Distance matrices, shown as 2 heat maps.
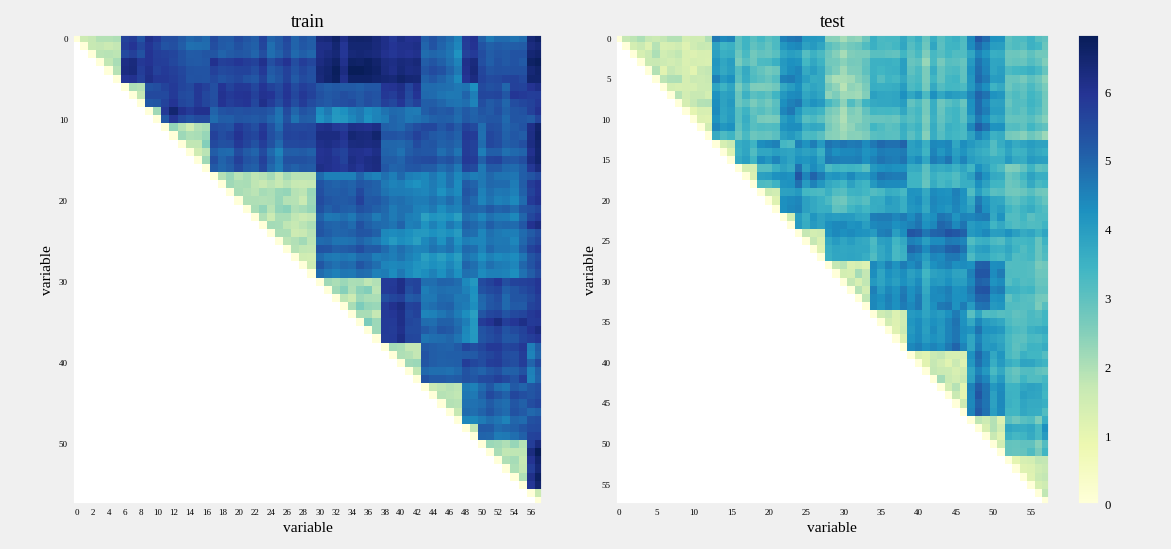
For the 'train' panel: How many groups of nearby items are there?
11
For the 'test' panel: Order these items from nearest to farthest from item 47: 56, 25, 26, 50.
50, 56, 25, 26
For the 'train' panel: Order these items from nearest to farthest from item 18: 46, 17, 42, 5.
17, 42, 46, 5
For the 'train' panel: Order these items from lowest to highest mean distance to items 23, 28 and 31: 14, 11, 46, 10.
46, 10, 14, 11
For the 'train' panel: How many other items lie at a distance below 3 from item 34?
7
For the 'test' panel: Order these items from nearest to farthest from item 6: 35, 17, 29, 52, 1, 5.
1, 5, 29, 52, 17, 35
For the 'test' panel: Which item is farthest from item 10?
48
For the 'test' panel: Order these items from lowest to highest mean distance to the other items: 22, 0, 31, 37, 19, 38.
0, 19, 31, 37, 38, 22
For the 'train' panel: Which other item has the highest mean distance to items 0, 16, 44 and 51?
57
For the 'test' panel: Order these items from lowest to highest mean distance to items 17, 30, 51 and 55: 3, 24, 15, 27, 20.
3, 20, 27, 15, 24
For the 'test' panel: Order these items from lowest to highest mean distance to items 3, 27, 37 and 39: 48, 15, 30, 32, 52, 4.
4, 52, 30, 32, 15, 48
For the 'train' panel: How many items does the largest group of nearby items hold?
13
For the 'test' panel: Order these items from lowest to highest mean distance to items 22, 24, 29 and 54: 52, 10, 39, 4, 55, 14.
55, 52, 10, 4, 14, 39
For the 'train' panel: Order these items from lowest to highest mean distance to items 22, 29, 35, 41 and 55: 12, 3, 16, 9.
9, 16, 12, 3
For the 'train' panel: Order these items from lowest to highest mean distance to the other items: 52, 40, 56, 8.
52, 40, 8, 56
